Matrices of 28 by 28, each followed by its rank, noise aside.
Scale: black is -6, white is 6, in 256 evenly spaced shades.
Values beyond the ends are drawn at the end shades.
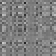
two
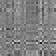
two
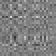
two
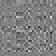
three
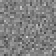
eight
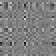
two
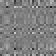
two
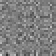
four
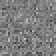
six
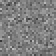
eight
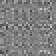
four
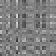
two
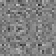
three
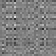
two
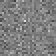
six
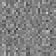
four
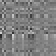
two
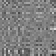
three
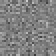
six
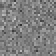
eight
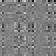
two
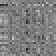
three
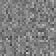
eight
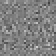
six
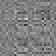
three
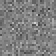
six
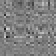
three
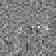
eight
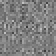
six
